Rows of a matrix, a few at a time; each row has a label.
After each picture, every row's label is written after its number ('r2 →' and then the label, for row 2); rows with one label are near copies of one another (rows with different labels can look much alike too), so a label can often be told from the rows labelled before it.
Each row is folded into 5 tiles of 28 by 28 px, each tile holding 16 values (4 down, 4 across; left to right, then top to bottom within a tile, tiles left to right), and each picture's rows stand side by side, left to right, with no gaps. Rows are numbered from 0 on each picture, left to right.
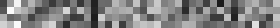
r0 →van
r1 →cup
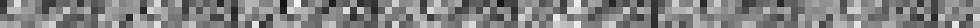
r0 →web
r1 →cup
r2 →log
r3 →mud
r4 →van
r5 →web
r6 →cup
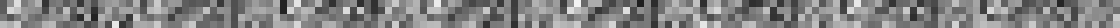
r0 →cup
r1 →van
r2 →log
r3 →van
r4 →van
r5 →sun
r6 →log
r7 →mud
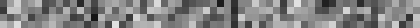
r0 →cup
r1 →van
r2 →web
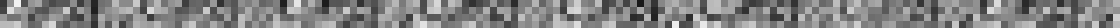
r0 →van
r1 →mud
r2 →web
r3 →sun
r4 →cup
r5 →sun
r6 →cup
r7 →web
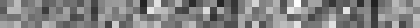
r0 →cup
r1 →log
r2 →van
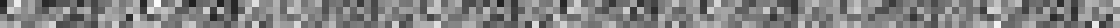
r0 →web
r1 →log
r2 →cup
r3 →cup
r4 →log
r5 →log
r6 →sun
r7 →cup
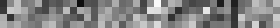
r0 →mud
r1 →van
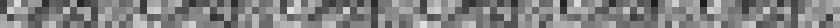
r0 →mud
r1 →sun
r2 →van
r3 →sun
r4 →log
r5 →web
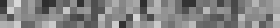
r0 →web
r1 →web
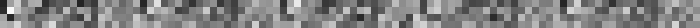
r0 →mud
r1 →log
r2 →web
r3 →sun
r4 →log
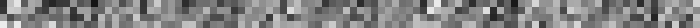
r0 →sun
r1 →web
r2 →mud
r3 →log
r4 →cup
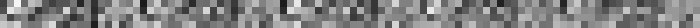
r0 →van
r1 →log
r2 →log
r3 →mud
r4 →web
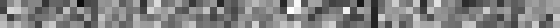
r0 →mud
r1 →log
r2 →van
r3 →web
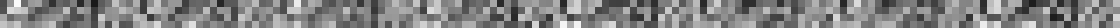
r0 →van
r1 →mud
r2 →van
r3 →cup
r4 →sun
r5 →web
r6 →web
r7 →sun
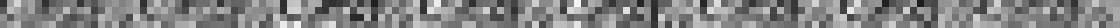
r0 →web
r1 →web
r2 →sun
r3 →log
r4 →van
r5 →log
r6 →mud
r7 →log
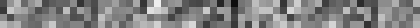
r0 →mud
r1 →van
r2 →mud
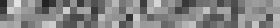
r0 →web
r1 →web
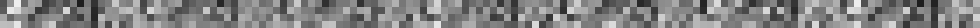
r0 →van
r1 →mud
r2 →web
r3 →cup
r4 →mud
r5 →log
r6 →van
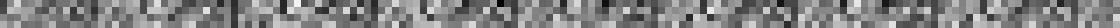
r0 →log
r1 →van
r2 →log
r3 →mud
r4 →web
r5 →mud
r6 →web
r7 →mud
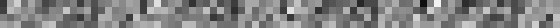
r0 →web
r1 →log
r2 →mud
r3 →web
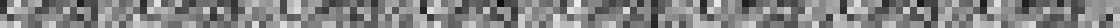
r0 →mud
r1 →log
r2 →sun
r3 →mud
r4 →van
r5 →web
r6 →mud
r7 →web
